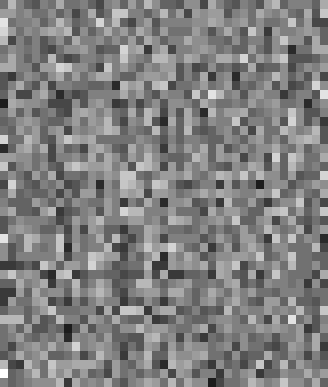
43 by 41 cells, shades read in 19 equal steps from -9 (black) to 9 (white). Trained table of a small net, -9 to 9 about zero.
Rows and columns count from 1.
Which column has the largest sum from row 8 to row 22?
14
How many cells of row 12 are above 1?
6
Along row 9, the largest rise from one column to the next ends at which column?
31
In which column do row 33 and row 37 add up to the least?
9
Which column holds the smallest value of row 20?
8
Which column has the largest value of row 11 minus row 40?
41
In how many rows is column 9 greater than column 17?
13
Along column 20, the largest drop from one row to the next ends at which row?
30
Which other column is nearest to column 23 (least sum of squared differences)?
5
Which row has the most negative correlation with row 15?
11
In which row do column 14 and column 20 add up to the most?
15
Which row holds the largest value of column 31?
7
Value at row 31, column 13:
-1
